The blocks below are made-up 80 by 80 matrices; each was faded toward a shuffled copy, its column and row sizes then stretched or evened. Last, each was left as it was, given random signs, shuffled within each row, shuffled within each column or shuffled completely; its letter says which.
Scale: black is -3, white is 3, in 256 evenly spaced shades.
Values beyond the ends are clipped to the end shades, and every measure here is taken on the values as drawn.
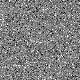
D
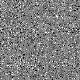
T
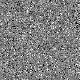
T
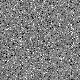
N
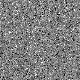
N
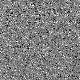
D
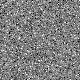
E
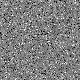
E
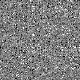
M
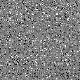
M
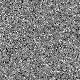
E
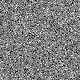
E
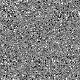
M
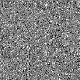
M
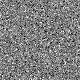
E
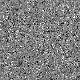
T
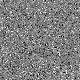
D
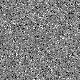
D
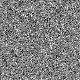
N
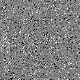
M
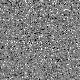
D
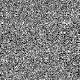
M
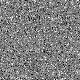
D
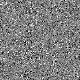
T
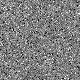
E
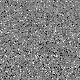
D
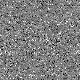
D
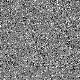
T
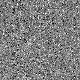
N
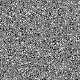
T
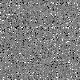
T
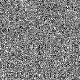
M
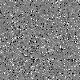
M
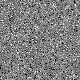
E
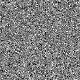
M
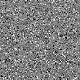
M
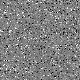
T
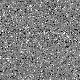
D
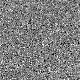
D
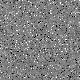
D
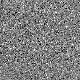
D
